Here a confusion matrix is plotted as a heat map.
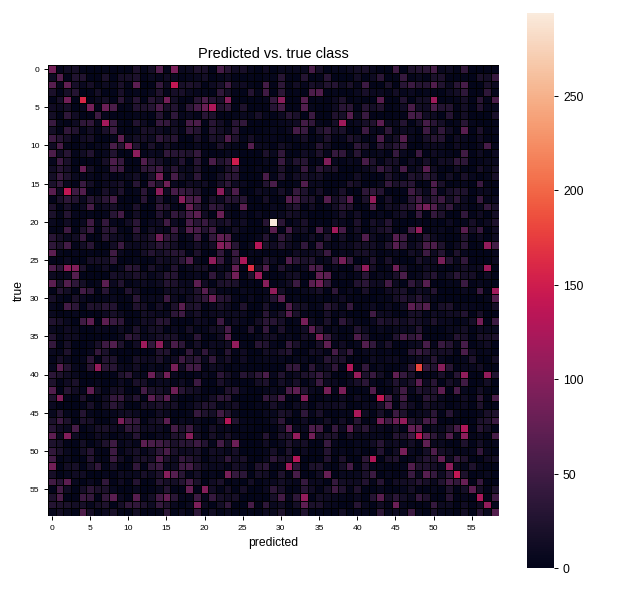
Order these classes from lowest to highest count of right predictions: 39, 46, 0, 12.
12, 0, 46, 39
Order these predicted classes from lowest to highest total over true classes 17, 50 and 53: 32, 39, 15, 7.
7, 39, 32, 15
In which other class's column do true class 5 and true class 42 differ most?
21
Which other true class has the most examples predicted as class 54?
47
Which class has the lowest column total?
55
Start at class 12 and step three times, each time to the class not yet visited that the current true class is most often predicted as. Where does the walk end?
16
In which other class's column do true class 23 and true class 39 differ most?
48
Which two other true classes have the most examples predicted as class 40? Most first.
45, 35
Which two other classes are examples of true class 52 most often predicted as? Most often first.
31, 0
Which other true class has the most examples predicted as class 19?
57
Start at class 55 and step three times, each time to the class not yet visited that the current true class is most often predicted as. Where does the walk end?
58
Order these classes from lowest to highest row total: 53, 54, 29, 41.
41, 29, 54, 53
